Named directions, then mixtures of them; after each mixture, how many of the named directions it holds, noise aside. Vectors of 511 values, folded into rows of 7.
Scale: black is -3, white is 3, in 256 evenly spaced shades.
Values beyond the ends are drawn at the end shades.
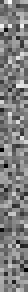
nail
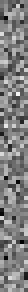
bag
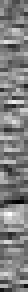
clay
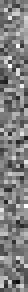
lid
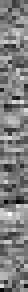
two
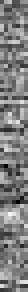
two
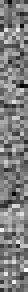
two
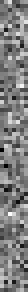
three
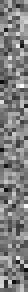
two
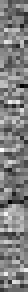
three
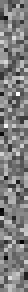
one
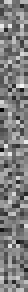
two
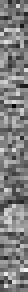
four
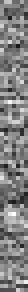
three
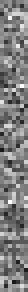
four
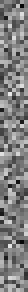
two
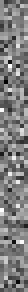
three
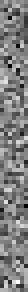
one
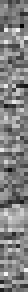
two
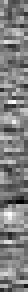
one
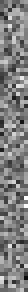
three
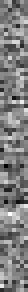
three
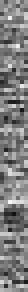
two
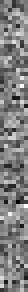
four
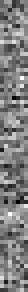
four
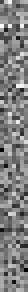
one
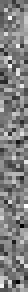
one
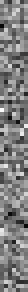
three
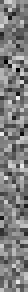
three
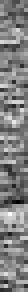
one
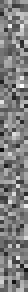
three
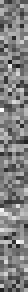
four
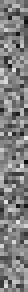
one
